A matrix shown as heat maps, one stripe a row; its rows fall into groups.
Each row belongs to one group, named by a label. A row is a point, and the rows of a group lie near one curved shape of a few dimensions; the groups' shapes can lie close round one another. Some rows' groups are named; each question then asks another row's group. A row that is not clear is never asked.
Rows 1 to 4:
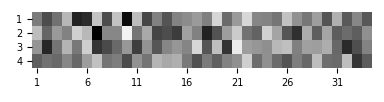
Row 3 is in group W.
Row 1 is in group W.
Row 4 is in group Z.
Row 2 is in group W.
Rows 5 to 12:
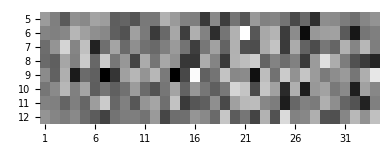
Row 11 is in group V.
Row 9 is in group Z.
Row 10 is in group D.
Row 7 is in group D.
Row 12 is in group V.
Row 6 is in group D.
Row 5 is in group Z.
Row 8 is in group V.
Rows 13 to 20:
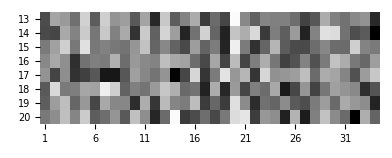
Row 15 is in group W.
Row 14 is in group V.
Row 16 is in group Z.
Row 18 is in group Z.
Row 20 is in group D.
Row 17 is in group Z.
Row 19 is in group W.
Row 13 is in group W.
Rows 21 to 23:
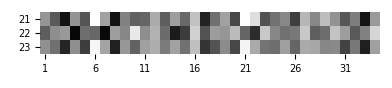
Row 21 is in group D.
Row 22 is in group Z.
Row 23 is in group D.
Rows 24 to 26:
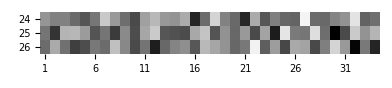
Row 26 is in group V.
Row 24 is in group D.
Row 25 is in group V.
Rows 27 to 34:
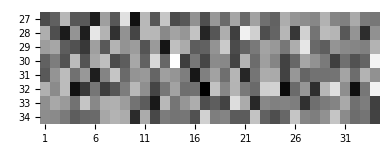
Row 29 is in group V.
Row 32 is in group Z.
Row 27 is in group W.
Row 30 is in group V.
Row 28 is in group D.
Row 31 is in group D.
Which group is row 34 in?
V
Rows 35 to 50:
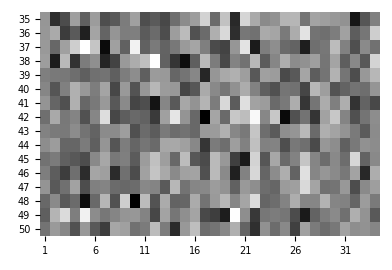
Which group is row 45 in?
D
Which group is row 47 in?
V
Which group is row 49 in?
W
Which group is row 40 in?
V
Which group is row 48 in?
W
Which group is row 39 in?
Z
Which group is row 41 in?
W
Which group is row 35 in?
W
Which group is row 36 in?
V
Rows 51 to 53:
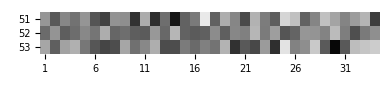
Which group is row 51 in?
V
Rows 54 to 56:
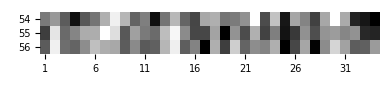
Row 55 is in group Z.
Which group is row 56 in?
Z
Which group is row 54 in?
V
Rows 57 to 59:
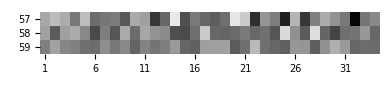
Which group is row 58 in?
V
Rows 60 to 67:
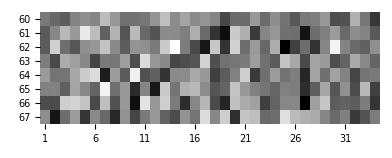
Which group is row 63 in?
V
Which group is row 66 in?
V
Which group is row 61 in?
W
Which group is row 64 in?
W
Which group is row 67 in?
W
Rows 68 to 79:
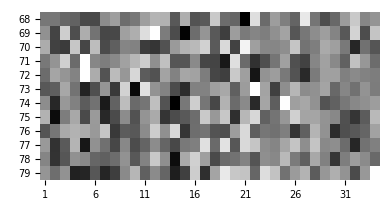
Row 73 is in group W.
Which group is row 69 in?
W
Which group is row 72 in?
W
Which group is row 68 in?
D
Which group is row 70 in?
W
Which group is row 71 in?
W
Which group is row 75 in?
W
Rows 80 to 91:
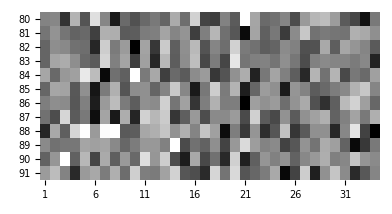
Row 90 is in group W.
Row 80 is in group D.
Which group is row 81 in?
D
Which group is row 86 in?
D
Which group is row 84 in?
W
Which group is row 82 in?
W
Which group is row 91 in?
Z
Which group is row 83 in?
W
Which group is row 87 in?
W
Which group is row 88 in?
Z
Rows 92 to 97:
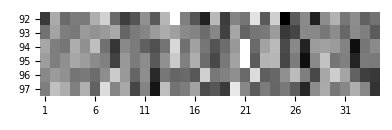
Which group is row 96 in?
V
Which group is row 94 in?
D
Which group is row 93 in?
Z
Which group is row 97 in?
W
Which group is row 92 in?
Z
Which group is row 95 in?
D
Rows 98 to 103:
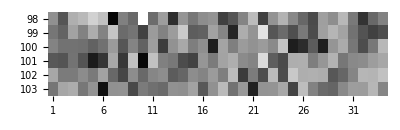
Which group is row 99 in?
V
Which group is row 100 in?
Z
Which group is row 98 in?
W
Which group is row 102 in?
V
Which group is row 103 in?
D
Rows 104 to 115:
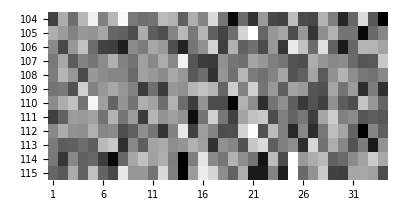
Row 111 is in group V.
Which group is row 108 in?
Z
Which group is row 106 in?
V
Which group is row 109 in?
W
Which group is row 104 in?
Z
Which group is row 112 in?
D
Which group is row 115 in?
Z
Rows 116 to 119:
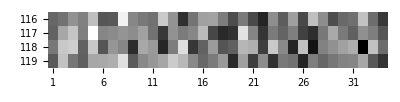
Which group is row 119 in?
Z
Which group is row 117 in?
W
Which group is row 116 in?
Z
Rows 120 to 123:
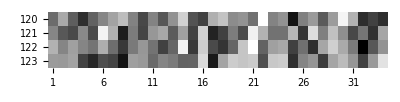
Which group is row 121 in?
D
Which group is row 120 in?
V
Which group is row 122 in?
D
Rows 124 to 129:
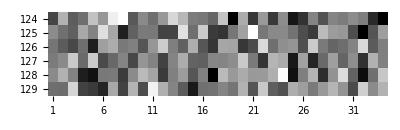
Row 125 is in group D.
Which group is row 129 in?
W
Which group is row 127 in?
D
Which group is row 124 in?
Z
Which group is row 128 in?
Z
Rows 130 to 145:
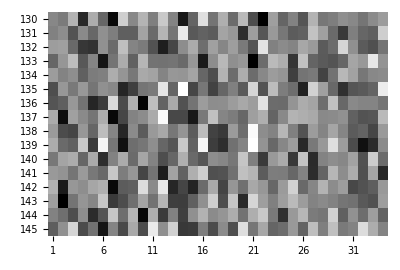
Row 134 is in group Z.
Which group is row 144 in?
W
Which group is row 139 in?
D
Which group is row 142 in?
W
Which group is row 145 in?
W
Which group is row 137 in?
W
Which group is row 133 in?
D
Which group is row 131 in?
V
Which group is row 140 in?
D
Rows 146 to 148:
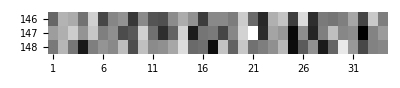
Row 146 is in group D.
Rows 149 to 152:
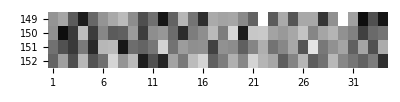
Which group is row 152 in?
W
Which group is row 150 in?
W
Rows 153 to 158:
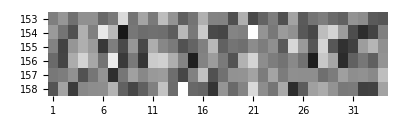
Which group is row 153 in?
Z
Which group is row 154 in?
D
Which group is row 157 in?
Z
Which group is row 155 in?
V
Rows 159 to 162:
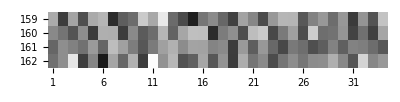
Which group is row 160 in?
D
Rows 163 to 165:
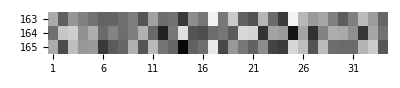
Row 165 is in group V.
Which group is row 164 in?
D
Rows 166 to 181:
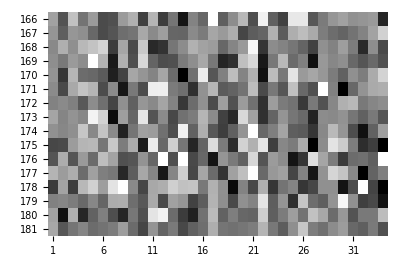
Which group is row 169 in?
W
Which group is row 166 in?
V
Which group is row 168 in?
W
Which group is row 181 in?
V
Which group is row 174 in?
D
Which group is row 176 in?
V
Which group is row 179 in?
V
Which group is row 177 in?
D
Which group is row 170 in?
Z
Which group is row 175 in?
V
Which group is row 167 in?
V
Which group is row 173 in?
W
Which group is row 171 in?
V
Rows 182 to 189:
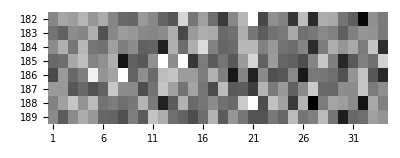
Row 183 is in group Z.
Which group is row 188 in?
D
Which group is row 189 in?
V
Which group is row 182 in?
D
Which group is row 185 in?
V
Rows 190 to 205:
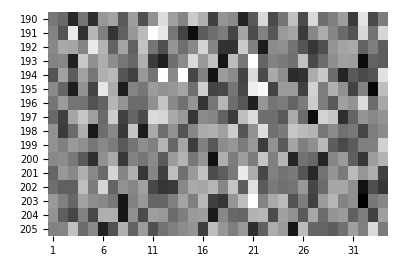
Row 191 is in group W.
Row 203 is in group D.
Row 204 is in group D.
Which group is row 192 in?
W
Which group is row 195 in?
D
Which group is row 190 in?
D
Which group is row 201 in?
W
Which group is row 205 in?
D
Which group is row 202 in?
W
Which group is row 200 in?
Z
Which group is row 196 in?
D
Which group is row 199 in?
V
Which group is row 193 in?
W
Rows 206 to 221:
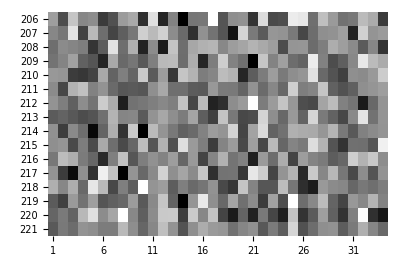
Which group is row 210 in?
V
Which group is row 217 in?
D
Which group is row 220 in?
Z
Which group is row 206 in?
V
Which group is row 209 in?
D
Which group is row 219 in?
Z
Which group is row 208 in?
W
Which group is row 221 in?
Z
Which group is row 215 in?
V
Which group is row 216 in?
D
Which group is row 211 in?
V
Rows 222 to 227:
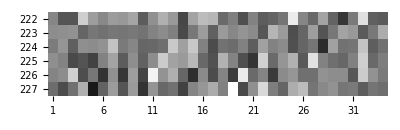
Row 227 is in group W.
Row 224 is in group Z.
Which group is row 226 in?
W
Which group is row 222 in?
Z
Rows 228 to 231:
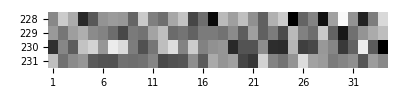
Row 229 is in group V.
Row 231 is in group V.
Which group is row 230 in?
Z
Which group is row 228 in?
Z
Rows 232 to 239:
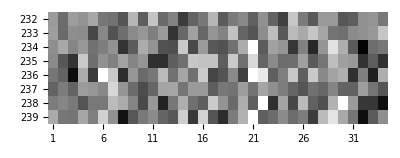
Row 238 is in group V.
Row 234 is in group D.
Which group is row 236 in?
D
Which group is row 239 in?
D
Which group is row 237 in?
Z
